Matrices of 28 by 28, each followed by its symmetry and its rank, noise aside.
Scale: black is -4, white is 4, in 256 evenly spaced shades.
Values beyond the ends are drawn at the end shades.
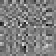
no symmetry, rank four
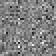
no symmetry, rank eight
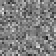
antisymmetric, rank six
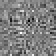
no symmetry, rank four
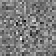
no symmetry, rank eight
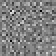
symmetric, rank four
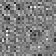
symmetric, rank four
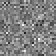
no symmetry, rank six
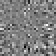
antisymmetric, rank four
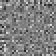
antisymmetric, rank eight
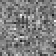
no symmetry, rank six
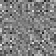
antisymmetric, rank four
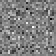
no symmetry, rank six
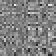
no symmetry, rank six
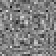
antisymmetric, rank six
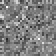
symmetric, rank six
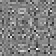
no symmetry, rank six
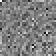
symmetric, rank six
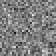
antisymmetric, rank eight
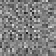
antisymmetric, rank four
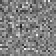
no symmetry, rank eight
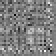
symmetric, rank four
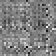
antisymmetric, rank six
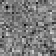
symmetric, rank eight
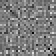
symmetric, rank six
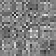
symmetric, rank four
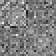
symmetric, rank six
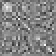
symmetric, rank four
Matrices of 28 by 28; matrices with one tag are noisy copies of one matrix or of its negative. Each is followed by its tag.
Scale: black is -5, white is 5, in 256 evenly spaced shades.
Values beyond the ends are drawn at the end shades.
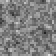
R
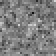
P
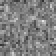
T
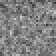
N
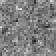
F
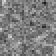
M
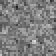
F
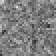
F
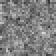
R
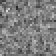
F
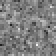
T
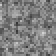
R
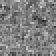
T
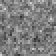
N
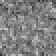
N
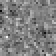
R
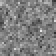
P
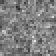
F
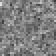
P
